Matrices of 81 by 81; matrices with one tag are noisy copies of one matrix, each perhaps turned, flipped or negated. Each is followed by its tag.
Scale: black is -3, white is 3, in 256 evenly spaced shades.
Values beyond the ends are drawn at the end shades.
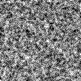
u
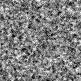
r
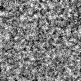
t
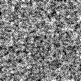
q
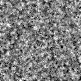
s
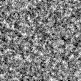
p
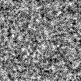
r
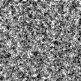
s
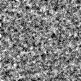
s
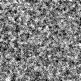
t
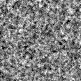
r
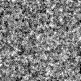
q
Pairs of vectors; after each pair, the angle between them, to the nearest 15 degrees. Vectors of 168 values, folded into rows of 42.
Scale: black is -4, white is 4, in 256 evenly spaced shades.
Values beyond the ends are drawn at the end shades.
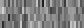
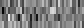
120 degrees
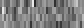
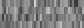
135 degrees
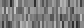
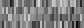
30 degrees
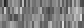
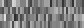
75 degrees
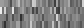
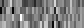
135 degrees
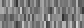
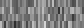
60 degrees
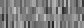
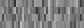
90 degrees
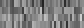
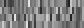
75 degrees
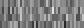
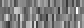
75 degrees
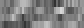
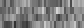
45 degrees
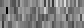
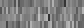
105 degrees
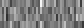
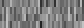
150 degrees
